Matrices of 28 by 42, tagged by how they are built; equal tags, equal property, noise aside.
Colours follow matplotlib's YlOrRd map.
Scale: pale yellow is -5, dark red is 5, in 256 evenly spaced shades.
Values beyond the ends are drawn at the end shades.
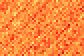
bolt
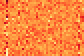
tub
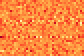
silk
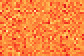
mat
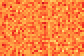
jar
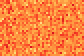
jar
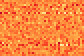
silk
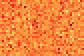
tub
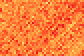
bolt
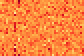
tub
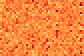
tub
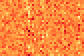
tub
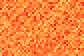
bolt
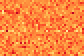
silk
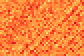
bolt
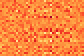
mat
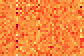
tub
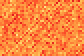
bolt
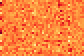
tub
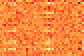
mat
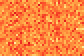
jar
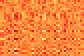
mat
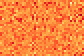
mat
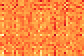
mat
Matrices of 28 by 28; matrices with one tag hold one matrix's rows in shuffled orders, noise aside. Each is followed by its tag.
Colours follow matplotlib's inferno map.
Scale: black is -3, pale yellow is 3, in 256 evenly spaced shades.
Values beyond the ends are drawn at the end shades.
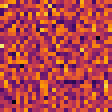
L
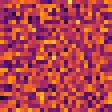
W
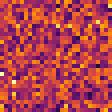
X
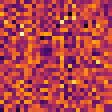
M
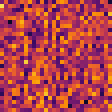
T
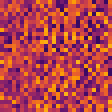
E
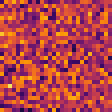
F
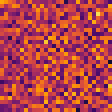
E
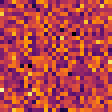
T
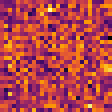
W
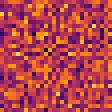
T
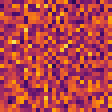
T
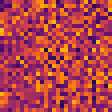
E
